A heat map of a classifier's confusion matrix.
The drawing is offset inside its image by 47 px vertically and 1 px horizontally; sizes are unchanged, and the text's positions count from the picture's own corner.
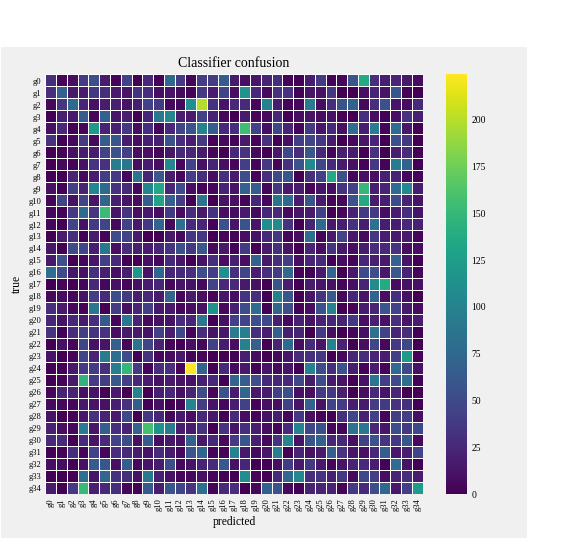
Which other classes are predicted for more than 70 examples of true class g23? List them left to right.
g5, g6, g33
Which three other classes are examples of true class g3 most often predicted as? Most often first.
g11, g10, g5
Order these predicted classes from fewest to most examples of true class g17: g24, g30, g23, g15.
g23, g24, g15, g30
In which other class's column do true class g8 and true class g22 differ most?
g19
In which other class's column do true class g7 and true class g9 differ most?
g29
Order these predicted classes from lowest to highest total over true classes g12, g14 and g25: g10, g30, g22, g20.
g22, g10, g20, g30
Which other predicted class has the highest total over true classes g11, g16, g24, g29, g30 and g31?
g13
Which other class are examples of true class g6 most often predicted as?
g24
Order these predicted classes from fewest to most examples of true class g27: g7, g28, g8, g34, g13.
g34, g28, g7, g8, g13
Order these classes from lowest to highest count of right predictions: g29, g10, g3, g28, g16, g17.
g17, g28, g3, g29, g16, g10
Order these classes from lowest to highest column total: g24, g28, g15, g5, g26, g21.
g15, g28, g26, g24, g21, g5
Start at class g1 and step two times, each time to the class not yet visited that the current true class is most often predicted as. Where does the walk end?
g21
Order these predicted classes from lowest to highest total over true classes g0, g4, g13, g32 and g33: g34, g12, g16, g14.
g34, g12, g16, g14
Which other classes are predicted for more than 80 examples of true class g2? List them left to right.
g13, g14, g20, g24
